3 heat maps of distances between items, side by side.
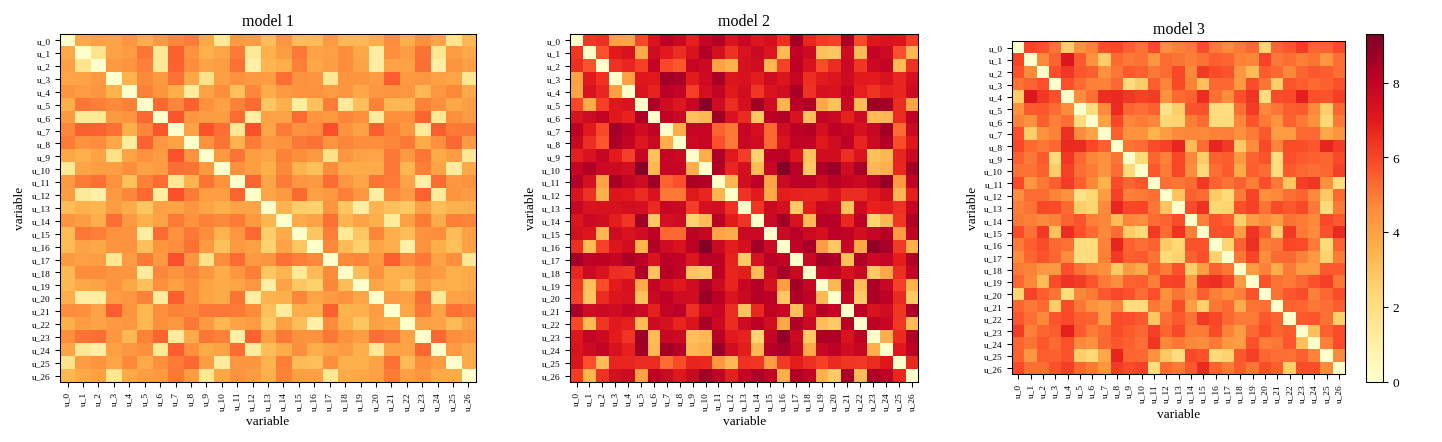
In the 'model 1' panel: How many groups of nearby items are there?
9
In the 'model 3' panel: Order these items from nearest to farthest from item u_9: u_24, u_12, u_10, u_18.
u_10, u_18, u_12, u_24
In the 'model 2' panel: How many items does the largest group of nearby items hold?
7
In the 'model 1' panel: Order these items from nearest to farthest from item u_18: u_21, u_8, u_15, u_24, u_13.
u_15, u_13, u_21, u_24, u_8
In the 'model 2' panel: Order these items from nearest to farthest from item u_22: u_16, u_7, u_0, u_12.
u_16, u_0, u_12, u_7
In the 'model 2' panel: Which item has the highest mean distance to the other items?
u_17
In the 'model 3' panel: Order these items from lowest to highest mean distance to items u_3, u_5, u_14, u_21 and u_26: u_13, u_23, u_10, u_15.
u_10, u_15, u_13, u_23
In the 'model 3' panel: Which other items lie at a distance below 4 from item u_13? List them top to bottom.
u_5, u_6, u_12, u_16, u_17, u_25
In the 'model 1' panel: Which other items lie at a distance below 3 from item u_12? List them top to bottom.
u_1, u_2, u_6, u_20, u_24
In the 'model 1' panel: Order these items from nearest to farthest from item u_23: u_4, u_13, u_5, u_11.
u_11, u_4, u_13, u_5
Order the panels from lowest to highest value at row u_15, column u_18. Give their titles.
model 1, model 3, model 2
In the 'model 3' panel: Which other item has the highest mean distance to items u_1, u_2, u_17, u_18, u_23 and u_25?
u_4
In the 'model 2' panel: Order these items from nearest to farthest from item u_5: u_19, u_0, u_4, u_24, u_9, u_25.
u_19, u_0, u_25, u_4, u_9, u_24
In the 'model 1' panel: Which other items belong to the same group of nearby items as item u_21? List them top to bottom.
u_14
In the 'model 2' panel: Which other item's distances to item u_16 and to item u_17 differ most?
u_20
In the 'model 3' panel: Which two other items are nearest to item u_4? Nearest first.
u_20, u_0
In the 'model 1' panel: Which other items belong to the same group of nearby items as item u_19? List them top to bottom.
u_13
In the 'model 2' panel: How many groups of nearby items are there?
6
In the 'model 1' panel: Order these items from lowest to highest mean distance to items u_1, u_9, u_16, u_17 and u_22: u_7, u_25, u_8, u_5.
u_25, u_5, u_8, u_7
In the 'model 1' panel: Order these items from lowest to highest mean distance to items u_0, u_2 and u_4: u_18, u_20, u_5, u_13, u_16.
u_20, u_13, u_16, u_18, u_5
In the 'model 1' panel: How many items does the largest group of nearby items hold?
6
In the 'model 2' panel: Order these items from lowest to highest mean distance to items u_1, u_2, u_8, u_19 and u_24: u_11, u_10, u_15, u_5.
u_5, u_15, u_11, u_10
